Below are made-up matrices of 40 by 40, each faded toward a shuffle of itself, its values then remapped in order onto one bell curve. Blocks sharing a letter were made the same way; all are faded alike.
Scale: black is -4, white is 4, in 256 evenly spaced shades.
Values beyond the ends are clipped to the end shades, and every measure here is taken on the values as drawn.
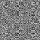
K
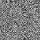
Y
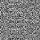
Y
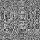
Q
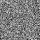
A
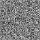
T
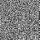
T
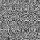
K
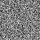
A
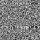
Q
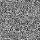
T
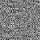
Y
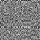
K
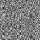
Y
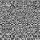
K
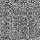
Q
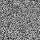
T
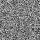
A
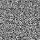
T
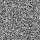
A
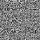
T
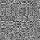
K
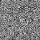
T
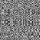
K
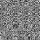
Q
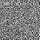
Q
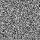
A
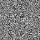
T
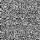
T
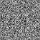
T
